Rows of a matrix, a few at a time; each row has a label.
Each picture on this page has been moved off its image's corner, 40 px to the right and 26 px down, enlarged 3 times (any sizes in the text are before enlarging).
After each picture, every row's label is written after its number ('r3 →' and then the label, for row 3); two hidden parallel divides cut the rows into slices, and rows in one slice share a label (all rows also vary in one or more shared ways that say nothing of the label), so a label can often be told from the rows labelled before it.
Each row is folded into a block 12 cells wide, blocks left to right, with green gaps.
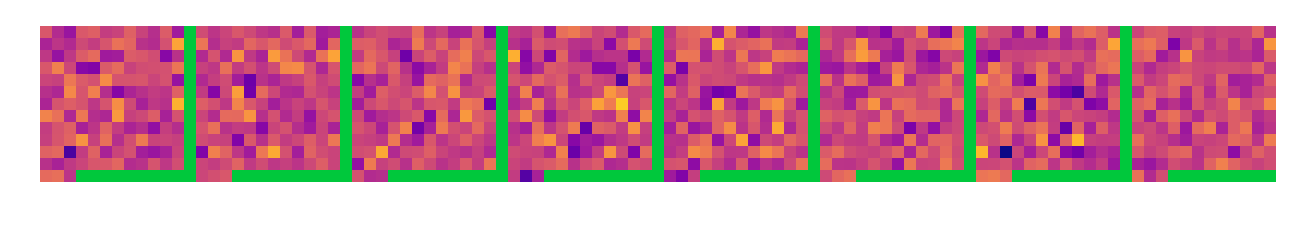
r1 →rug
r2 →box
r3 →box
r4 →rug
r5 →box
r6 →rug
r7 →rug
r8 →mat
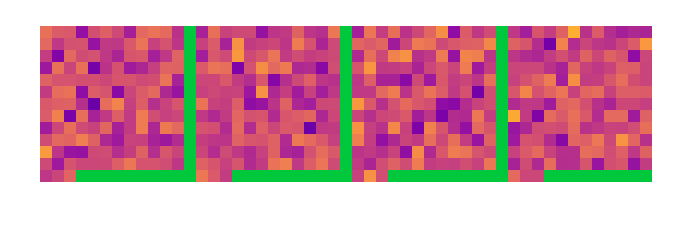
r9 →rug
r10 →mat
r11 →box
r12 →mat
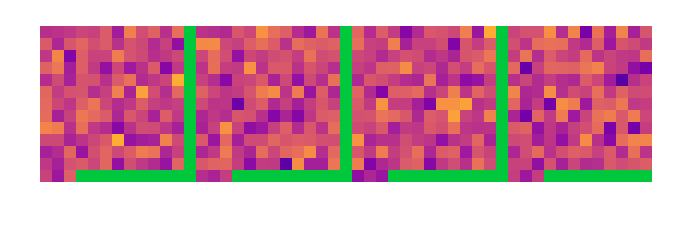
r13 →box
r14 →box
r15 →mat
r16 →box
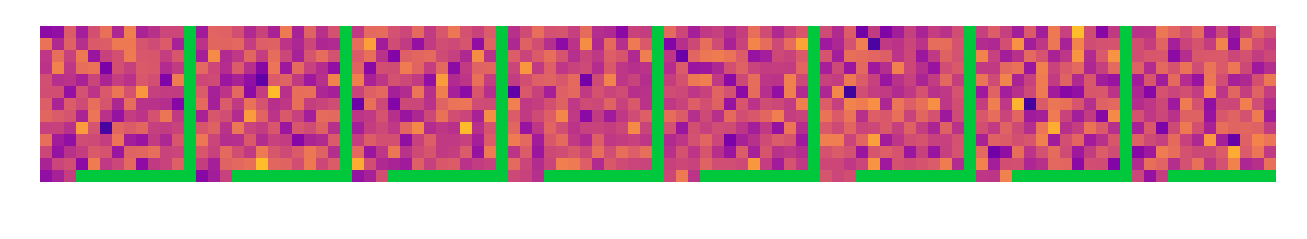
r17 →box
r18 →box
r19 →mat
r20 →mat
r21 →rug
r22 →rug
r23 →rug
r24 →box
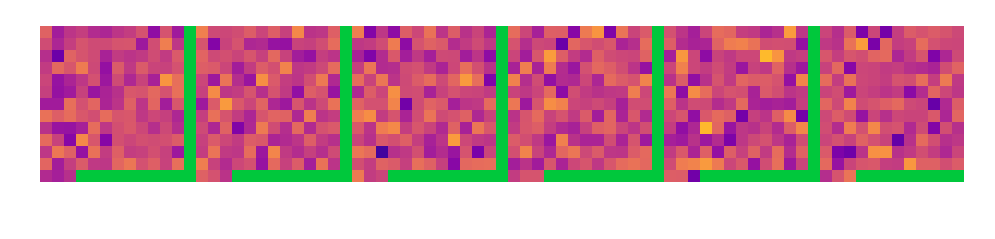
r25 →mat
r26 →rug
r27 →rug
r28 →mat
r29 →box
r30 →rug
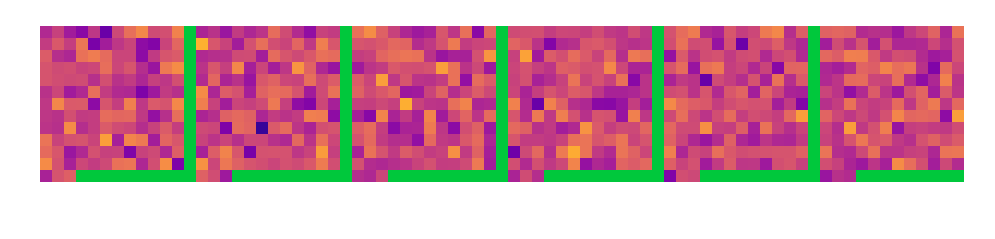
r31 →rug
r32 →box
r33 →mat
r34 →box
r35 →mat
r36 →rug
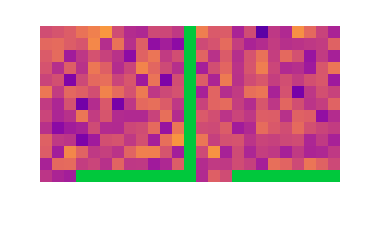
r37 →box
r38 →rug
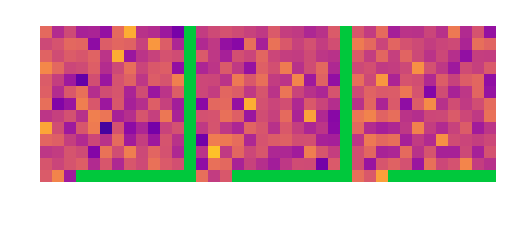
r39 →box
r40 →mat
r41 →rug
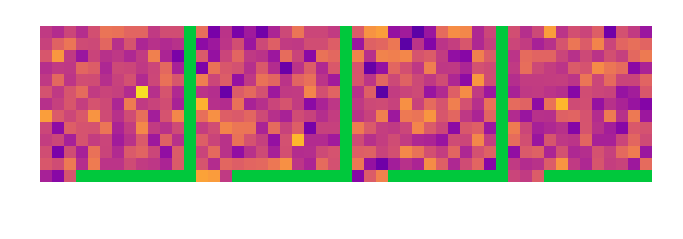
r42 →mat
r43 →rug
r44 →rug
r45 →box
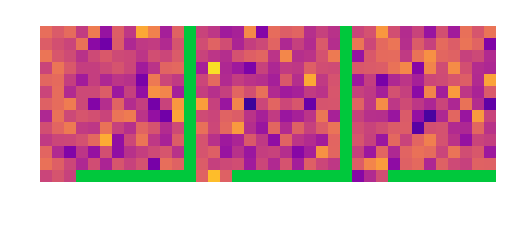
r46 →rug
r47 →mat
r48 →box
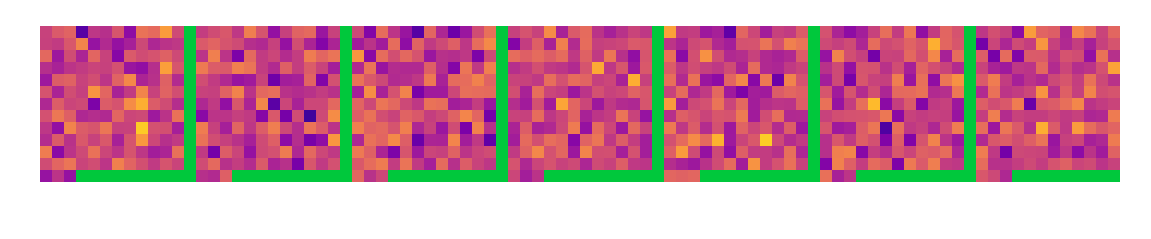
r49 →rug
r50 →box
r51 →rug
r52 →mat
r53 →rug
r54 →box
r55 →rug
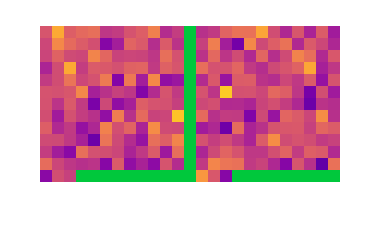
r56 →mat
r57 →box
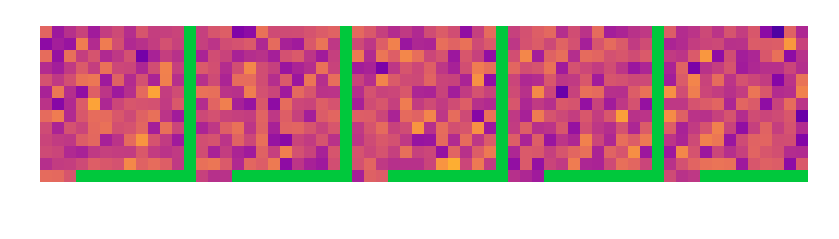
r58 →rug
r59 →mat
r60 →rug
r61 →box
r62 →mat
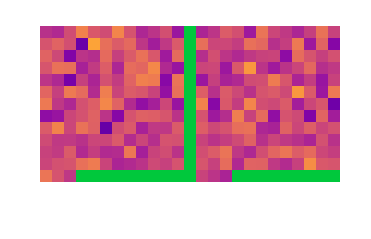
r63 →box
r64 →box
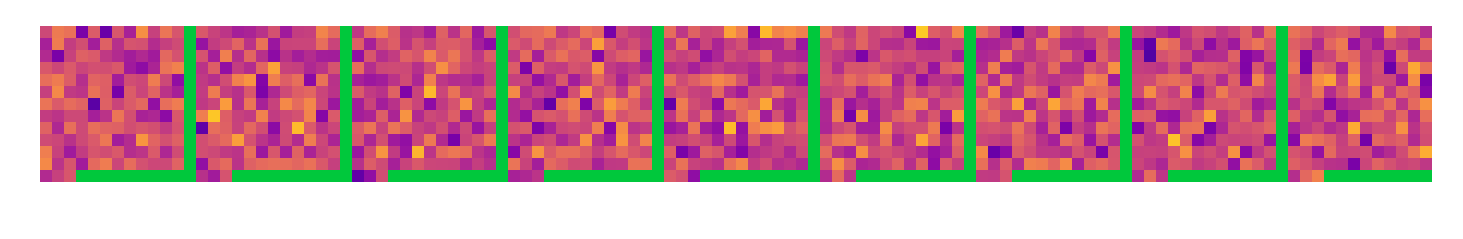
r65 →rug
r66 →rug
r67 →box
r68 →box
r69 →rug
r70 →rug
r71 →rug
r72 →rug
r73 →rug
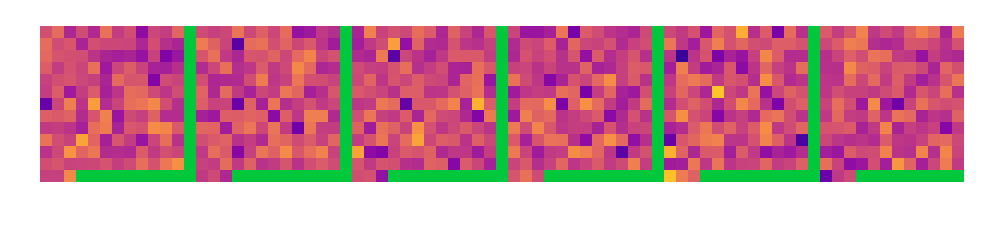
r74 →mat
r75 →box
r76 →rug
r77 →rug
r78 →rug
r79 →mat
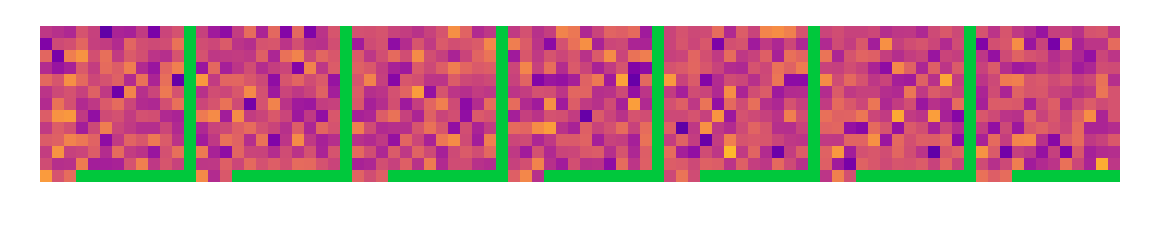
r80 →rug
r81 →rug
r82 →mat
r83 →box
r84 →mat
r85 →rug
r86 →rug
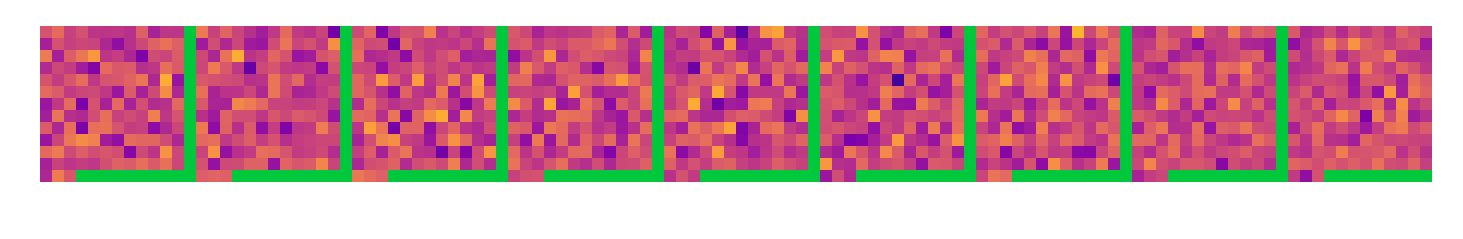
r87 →rug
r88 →mat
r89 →rug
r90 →mat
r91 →rug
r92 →box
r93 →rug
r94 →mat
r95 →mat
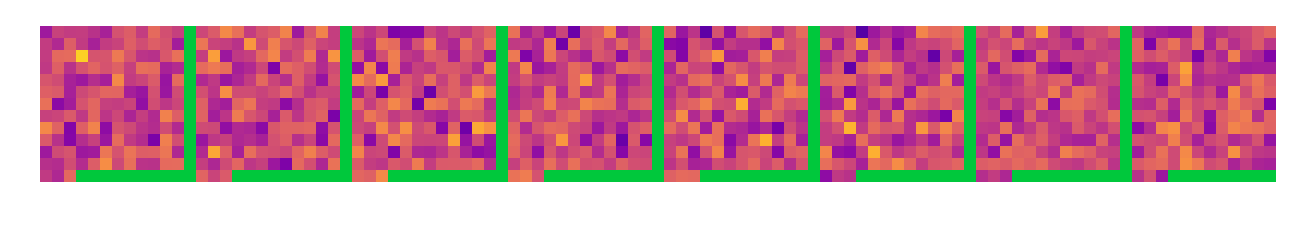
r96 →box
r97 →box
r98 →rug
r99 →rug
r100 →rug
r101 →rug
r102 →mat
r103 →mat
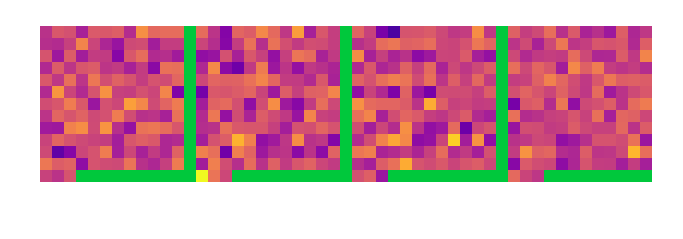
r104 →rug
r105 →rug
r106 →rug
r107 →mat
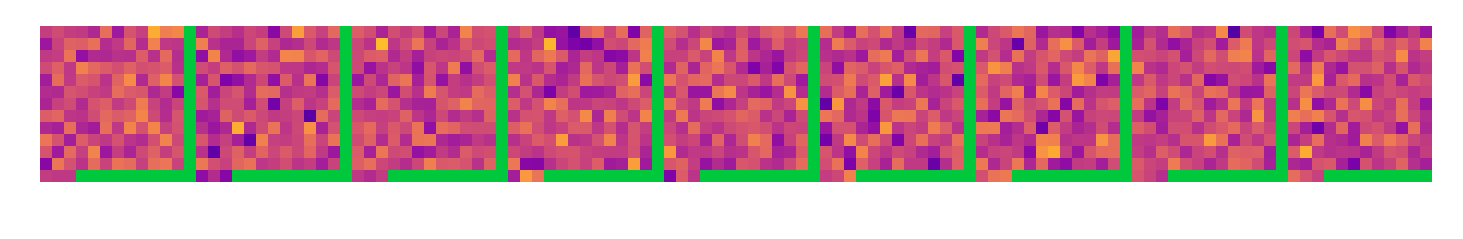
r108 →mat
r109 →box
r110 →mat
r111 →rug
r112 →rug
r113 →rug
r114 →box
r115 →box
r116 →mat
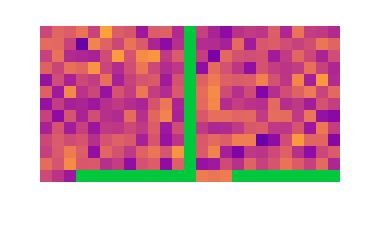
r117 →box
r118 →rug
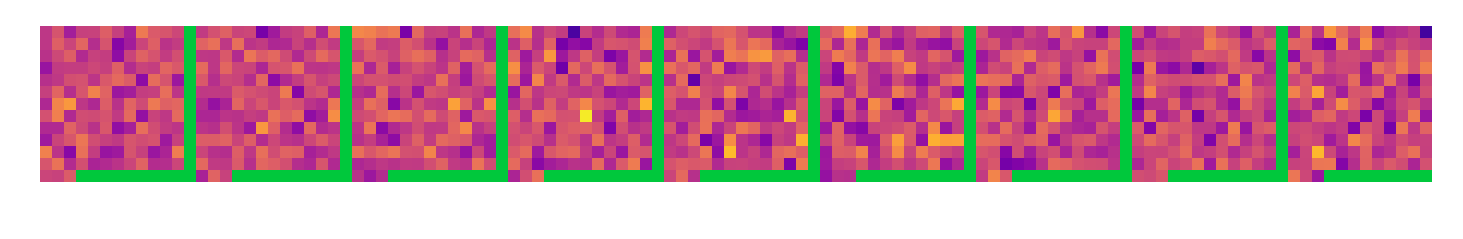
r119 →rug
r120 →mat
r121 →mat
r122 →rug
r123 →box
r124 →box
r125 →rug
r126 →mat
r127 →box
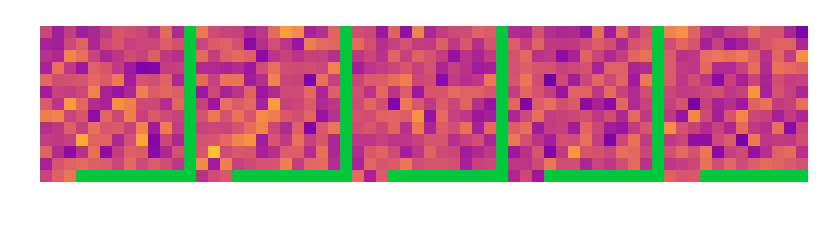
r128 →rug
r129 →rug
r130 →mat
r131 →box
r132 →mat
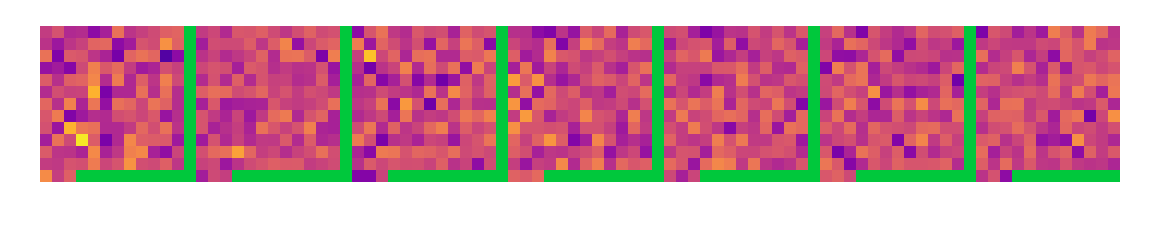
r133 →rug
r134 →mat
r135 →box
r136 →rug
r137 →mat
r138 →rug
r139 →mat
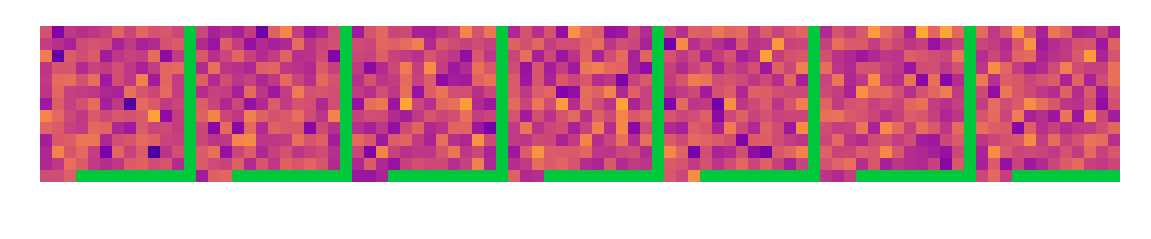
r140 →rug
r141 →rug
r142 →mat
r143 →box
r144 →rug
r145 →mat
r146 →mat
